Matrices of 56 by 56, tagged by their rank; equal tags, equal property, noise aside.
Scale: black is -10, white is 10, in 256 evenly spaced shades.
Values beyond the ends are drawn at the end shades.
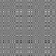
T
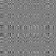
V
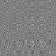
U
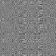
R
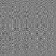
R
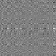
U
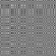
T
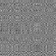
R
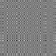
T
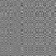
V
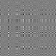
T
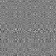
R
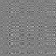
V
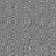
R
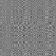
U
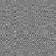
R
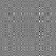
V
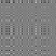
T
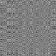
U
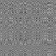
U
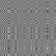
T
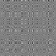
V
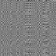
U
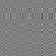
T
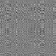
U
